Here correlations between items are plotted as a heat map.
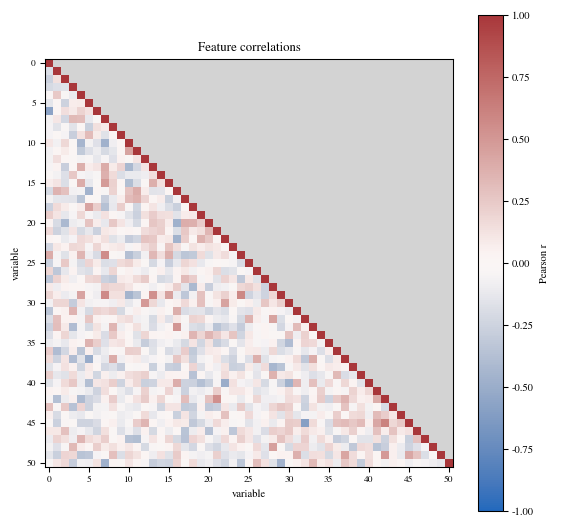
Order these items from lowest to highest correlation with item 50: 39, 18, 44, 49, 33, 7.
7, 39, 49, 44, 18, 33
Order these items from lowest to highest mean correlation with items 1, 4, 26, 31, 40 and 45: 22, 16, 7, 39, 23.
22, 39, 23, 7, 16
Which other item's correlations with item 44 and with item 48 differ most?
41
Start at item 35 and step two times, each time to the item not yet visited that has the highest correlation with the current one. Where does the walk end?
18
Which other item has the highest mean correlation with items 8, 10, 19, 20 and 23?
34
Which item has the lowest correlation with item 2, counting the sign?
20
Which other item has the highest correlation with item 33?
16
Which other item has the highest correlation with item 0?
24
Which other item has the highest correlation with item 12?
30
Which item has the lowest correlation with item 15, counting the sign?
10
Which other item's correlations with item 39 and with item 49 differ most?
37
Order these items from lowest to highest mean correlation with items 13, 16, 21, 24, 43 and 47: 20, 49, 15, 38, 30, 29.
38, 20, 49, 30, 15, 29
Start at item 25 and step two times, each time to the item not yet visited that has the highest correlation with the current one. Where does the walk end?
28
